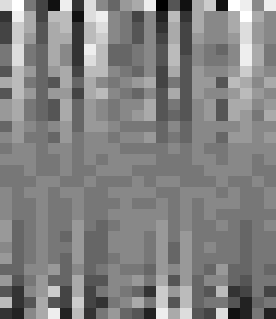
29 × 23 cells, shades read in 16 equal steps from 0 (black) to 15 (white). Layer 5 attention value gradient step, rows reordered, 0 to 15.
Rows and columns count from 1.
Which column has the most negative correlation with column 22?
7
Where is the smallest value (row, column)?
1, 14
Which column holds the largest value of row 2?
21
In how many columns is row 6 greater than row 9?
8
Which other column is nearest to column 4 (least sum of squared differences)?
16
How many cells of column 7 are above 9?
4
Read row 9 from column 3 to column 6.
9 6 9 9
